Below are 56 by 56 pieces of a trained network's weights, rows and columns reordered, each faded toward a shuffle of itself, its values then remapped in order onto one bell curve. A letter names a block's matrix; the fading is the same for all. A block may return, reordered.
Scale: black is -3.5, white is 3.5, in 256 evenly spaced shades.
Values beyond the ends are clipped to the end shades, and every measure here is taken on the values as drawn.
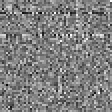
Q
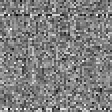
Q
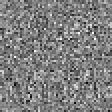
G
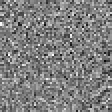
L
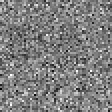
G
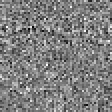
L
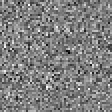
G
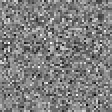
G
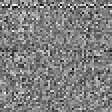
Q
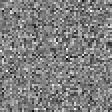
G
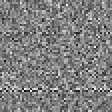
Q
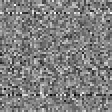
Q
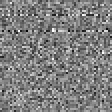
Q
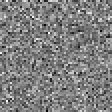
L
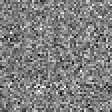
L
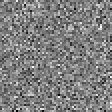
Q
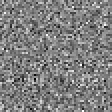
L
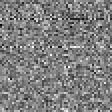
Q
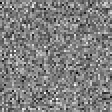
G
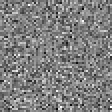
G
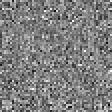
G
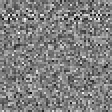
Q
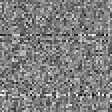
Q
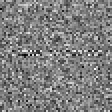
Q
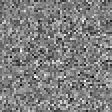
G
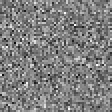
L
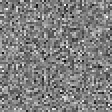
G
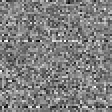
Q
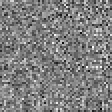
G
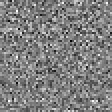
Q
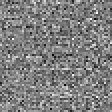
Q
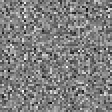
G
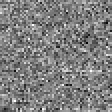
L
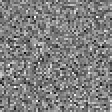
G
